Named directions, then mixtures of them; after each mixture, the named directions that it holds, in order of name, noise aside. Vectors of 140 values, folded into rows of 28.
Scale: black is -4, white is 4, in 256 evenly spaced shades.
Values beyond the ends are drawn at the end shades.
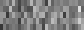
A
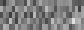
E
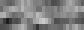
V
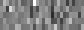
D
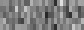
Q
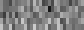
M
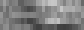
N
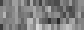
A, M, N.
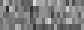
D, N.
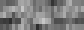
V.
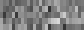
E, M, N.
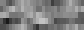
V.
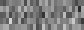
A, E.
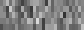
A, D.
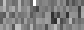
A, D.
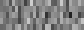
A, Q.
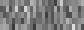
Q.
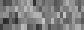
D, E, V.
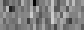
D.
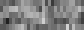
V.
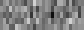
D, E, Q.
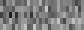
E, M.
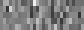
D.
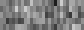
Q, V.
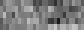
M, N.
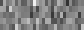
D.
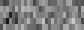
E, V.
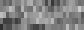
A, V.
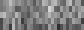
M, N, Q.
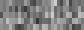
D, Q, V.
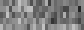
A, N.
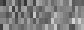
A, E.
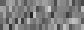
D, E, M.
